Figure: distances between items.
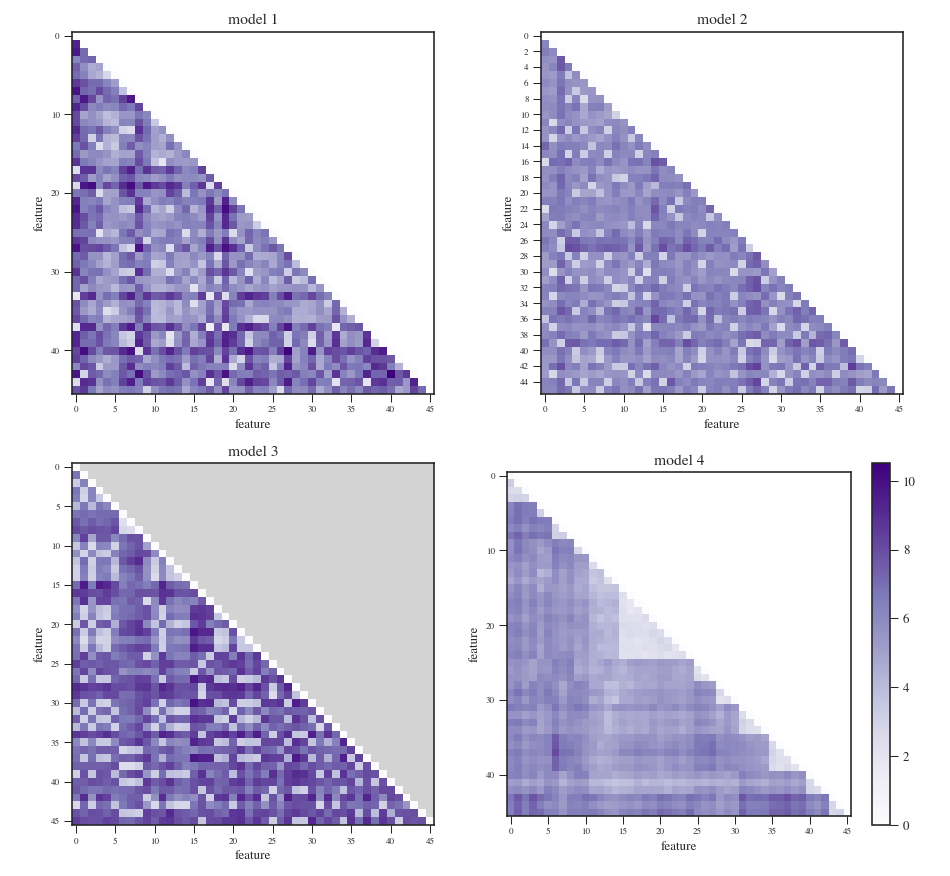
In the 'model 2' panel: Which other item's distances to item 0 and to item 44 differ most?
16
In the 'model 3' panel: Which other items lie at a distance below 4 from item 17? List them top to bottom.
9, 24, 42
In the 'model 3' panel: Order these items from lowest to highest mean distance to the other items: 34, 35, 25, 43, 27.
43, 35, 27, 25, 34
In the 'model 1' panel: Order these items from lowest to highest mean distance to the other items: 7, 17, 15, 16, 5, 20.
5, 15, 16, 20, 7, 17
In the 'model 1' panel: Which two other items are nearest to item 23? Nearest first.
36, 24
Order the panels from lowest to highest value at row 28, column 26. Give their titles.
model 4, model 1, model 2, model 3
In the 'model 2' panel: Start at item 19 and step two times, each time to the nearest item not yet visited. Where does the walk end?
14
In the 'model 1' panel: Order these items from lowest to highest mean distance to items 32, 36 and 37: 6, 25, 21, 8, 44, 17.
17, 44, 25, 6, 21, 8
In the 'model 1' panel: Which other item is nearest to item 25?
3
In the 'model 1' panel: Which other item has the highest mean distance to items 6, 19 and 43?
40
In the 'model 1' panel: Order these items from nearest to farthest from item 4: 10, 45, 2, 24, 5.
5, 10, 2, 24, 45
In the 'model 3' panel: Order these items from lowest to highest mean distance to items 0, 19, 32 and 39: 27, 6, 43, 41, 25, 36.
43, 27, 6, 36, 41, 25
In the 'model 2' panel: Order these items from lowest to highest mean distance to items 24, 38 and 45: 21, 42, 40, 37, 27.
37, 40, 42, 21, 27
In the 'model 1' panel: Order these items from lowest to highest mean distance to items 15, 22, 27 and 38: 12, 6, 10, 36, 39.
12, 39, 6, 10, 36
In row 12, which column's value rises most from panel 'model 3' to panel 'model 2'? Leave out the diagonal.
2
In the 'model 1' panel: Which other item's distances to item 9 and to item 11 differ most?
16
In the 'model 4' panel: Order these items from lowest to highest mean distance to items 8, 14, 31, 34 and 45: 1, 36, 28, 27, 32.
32, 28, 27, 36, 1
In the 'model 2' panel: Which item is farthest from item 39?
42
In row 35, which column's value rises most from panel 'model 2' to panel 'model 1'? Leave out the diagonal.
40
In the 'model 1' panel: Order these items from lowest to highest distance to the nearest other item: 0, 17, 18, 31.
17, 0, 18, 31
